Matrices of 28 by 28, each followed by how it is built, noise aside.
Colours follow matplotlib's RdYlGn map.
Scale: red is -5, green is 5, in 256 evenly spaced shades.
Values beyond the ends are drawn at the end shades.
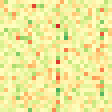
uneven columns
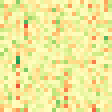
uneven columns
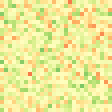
Toeplitz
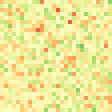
Toeplitz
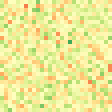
Toeplitz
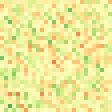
Toeplitz
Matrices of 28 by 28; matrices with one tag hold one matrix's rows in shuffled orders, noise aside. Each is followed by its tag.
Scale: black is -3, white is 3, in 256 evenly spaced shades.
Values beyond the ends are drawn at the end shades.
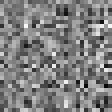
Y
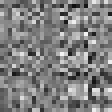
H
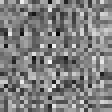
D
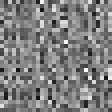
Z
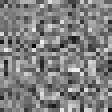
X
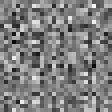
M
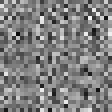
Z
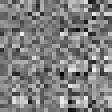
H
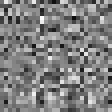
X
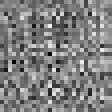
D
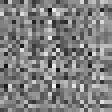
D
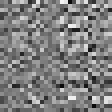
H
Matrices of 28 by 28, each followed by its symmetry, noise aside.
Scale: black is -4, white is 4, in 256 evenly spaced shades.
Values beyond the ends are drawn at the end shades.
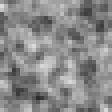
symmetric across the other diagonal.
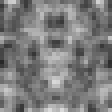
mirrored left to right.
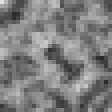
symmetric.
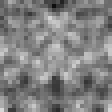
mirrored left to right.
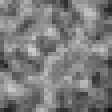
symmetric.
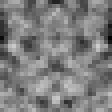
mirrored left to right.
